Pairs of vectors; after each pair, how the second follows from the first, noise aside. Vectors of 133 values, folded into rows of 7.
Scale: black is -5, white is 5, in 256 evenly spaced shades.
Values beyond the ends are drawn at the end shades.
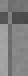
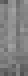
wrapped around, shrunk.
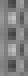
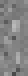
reversed, partly zeroed.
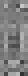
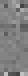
negated, partly zeroed.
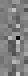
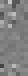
reversed, partly zeroed.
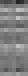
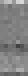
negated, partly zeroed.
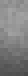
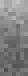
reversed, negated.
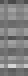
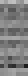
negated.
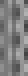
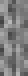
reversed.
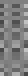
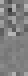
wrapped around, negated, partly zeroed.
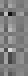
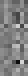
reversed.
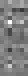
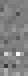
reversed, partly zeroed.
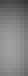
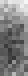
negated, scaled up.
